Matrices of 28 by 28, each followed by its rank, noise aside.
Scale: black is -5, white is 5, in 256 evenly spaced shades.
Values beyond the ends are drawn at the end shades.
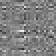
two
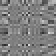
two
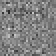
six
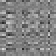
two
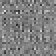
four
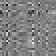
two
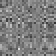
three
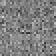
eight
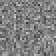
eight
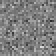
eight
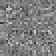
six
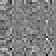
four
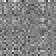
four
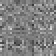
four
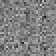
eight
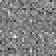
six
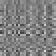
two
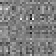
three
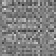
three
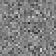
eight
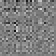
three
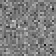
eight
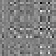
two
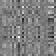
two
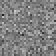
eight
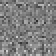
six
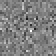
six
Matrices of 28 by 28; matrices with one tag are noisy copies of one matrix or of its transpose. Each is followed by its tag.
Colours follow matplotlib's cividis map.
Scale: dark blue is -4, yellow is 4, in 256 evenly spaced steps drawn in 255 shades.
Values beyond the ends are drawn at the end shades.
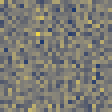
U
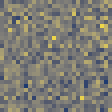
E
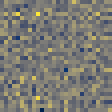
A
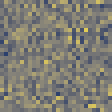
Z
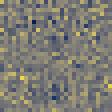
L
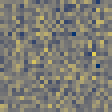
U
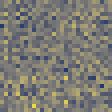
A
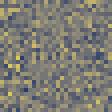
L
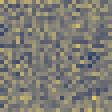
L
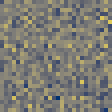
E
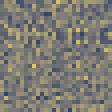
Z
